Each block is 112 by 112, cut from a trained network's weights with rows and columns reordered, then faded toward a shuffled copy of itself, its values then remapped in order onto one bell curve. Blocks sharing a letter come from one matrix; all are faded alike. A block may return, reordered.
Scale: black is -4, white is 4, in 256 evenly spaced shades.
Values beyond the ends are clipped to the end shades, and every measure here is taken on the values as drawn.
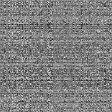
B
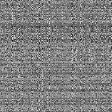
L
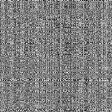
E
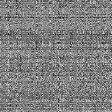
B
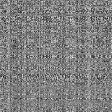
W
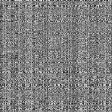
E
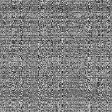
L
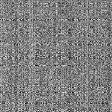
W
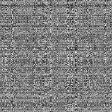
L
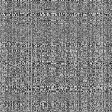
E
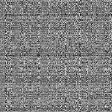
L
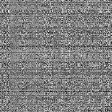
B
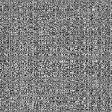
W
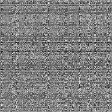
B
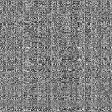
W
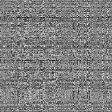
B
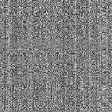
W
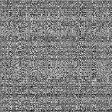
B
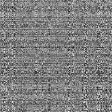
L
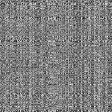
E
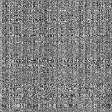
E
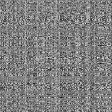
W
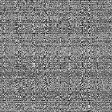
L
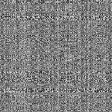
W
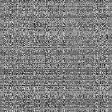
L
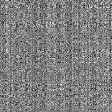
W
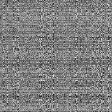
L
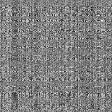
E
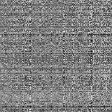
B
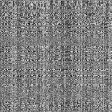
E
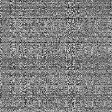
B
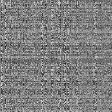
L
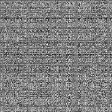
B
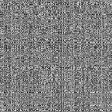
W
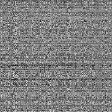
B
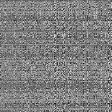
L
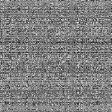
B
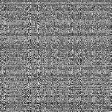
L
